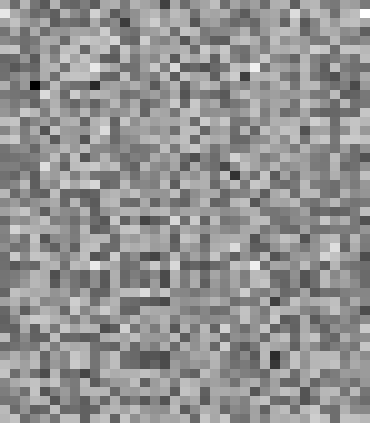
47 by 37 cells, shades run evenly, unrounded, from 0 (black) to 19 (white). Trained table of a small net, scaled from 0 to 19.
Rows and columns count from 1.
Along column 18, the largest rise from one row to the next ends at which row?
8
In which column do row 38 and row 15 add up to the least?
5
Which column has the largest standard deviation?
10
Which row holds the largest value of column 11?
15
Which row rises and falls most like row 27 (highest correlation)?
44
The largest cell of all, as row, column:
2, 37
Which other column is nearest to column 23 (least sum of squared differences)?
7
